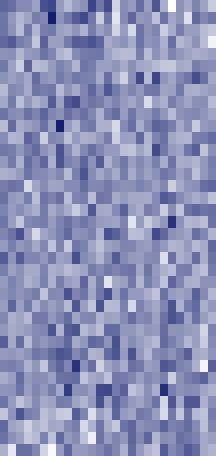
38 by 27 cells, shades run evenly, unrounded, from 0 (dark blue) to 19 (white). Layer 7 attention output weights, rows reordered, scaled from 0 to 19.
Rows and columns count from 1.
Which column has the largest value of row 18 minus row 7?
18
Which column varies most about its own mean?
21
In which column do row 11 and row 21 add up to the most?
25
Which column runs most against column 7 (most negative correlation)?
24
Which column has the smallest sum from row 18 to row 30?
22
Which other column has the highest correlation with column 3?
15
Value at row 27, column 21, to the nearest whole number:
7
